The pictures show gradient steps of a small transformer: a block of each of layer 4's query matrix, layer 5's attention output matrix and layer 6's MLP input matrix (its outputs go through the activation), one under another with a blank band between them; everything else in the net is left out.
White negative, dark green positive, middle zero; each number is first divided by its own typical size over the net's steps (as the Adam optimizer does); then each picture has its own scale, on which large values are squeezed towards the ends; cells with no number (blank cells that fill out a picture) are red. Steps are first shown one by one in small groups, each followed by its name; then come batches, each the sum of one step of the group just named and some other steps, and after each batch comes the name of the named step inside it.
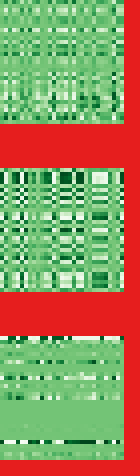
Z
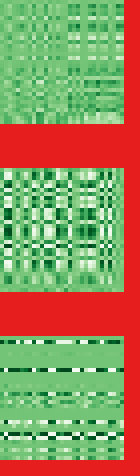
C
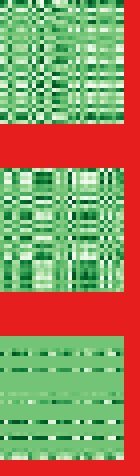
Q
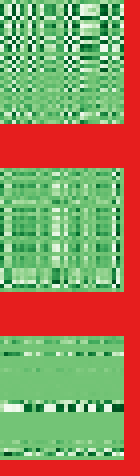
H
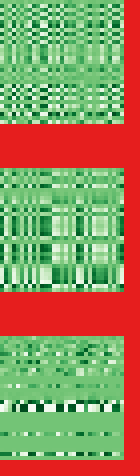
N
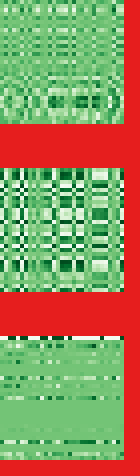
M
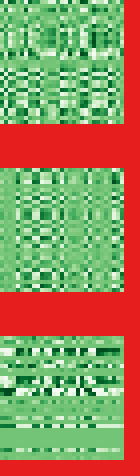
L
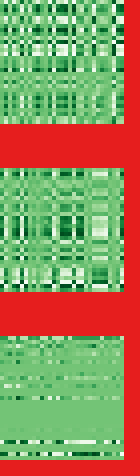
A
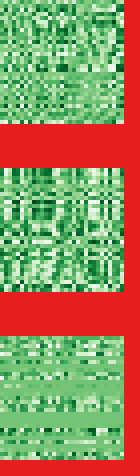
A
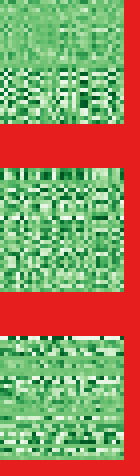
Z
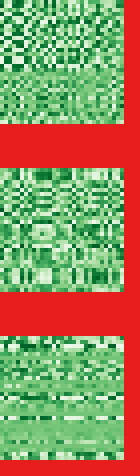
N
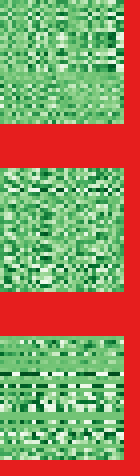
N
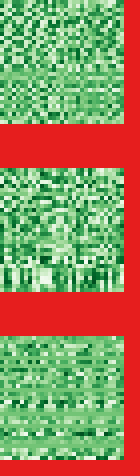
N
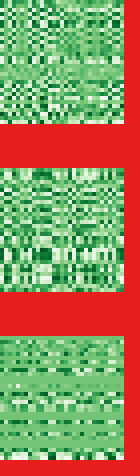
N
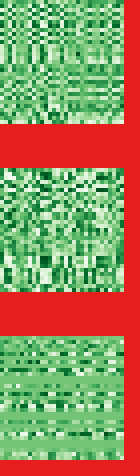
N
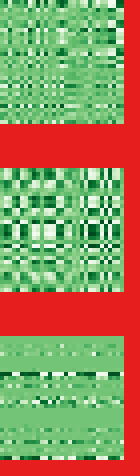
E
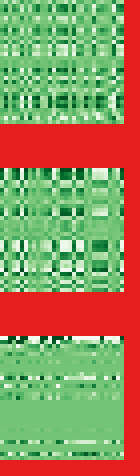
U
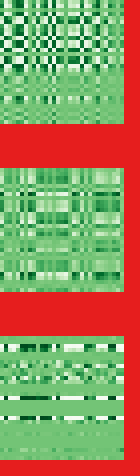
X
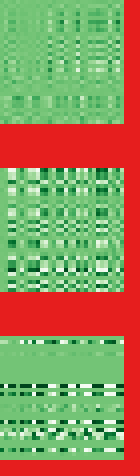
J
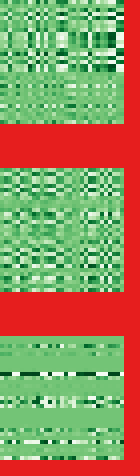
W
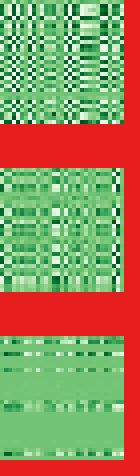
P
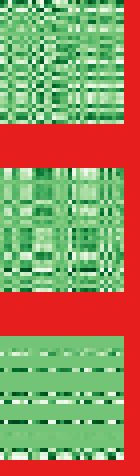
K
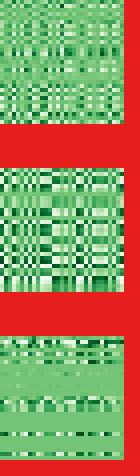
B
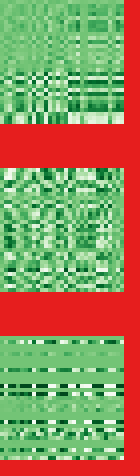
J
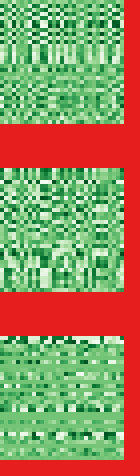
U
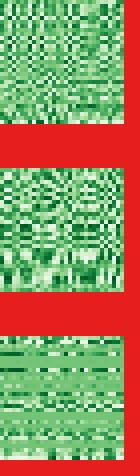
P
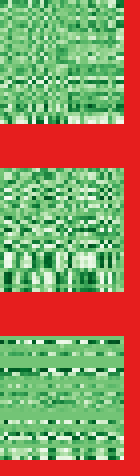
E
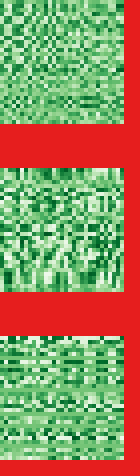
U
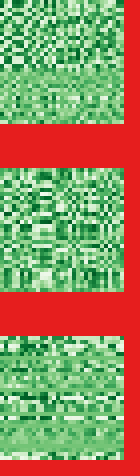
X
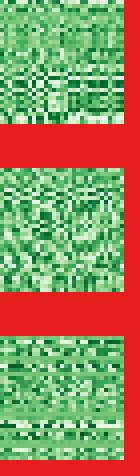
B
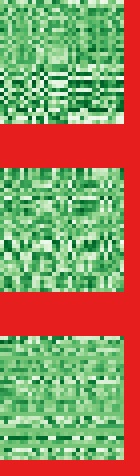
U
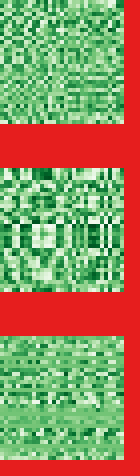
E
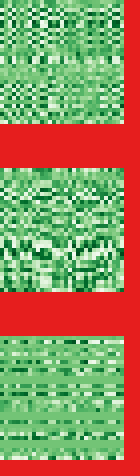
K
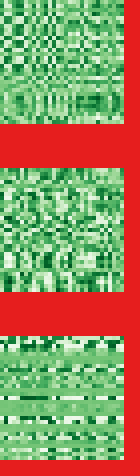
X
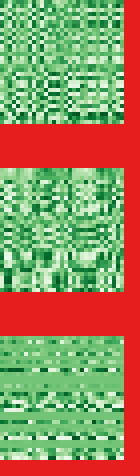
K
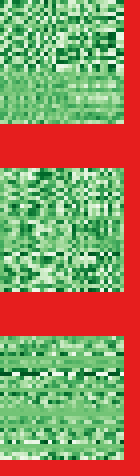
W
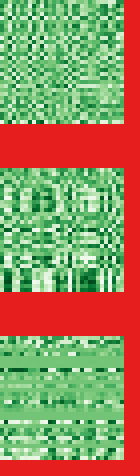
P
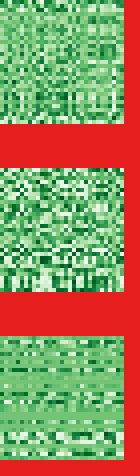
B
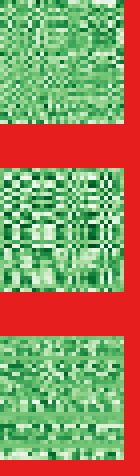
E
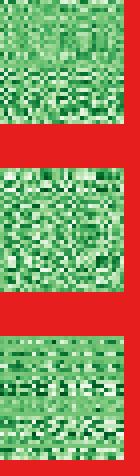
J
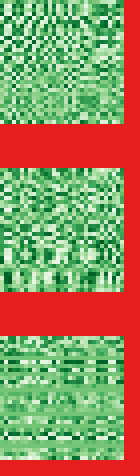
P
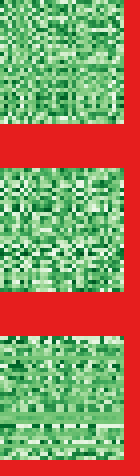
U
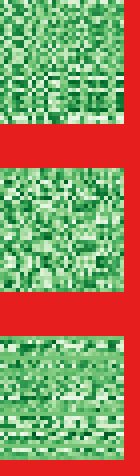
X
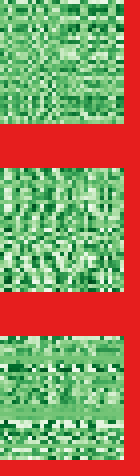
U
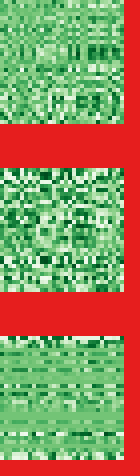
B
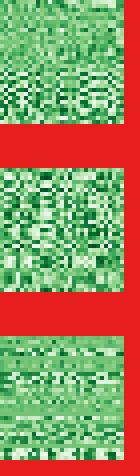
E
